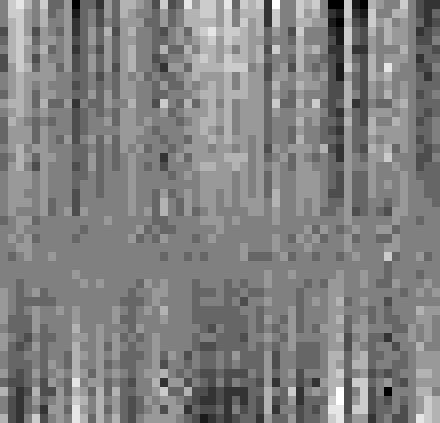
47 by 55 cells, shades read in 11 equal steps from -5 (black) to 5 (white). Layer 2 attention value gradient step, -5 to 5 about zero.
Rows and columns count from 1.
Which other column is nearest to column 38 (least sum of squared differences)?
27
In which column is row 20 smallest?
43
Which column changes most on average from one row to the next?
21
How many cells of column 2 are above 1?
9
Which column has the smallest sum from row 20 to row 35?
10
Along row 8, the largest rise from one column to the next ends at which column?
44
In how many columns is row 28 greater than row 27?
13
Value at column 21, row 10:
1
